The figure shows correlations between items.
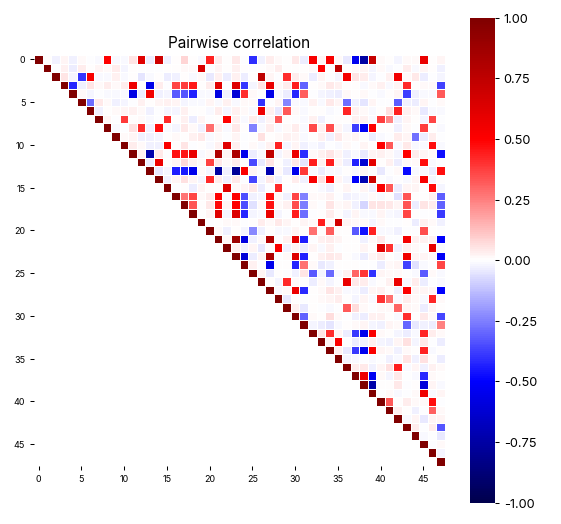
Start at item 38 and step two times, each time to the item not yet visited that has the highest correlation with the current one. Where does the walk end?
25
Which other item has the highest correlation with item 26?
2
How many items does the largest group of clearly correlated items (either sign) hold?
15
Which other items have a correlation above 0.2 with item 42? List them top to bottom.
2, 6, 26, 29, 36
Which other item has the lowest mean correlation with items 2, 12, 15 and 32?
38
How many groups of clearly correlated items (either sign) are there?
6
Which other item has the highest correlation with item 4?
13
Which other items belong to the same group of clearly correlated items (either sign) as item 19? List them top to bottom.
1, 33, 35
